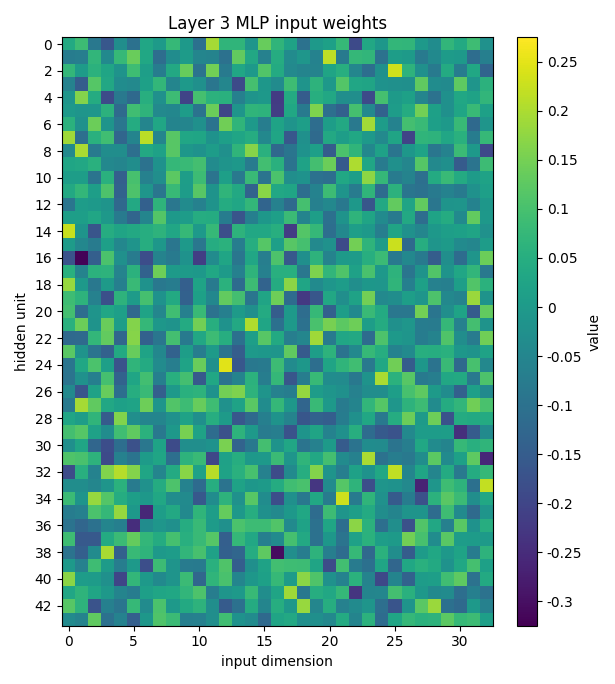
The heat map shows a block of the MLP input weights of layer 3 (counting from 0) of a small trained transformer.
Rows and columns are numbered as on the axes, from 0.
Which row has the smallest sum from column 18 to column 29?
30
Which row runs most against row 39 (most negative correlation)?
1
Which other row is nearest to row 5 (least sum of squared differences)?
38
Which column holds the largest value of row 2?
25
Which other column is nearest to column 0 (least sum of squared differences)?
28
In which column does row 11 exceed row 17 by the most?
15
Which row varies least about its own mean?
13
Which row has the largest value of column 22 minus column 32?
8
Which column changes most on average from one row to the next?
12
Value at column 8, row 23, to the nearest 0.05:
-0.15
